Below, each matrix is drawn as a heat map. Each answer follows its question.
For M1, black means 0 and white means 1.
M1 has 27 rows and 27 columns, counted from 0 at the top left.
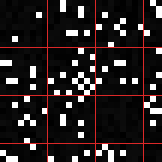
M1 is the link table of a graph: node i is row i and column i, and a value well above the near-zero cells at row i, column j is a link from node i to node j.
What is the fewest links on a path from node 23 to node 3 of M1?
5
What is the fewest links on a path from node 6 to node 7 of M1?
4
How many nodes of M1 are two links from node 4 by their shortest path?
3
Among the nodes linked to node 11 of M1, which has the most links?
node 5
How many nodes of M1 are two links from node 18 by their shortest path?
8
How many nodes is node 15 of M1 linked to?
3
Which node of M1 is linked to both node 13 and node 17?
node 2
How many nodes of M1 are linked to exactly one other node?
6
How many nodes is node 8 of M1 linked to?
2
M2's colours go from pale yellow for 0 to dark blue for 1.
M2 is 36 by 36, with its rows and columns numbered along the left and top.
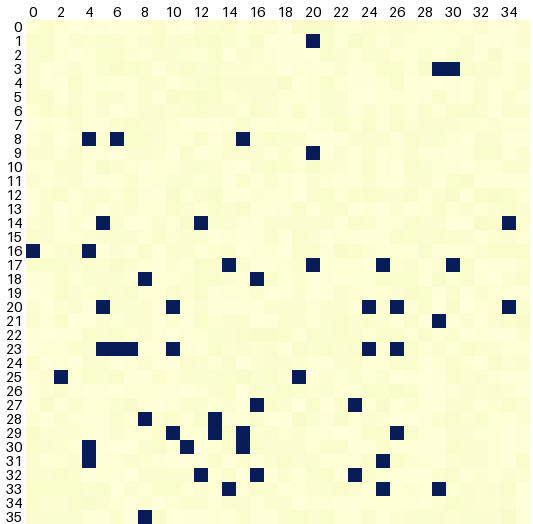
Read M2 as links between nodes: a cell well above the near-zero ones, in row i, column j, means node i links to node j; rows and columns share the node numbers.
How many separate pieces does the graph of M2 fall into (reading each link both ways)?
2
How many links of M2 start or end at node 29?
7
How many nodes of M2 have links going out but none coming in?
12
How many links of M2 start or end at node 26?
3
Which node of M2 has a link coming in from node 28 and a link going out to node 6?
node 8
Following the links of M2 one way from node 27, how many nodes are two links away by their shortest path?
8
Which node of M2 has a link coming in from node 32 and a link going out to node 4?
node 16
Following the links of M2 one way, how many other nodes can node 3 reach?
8
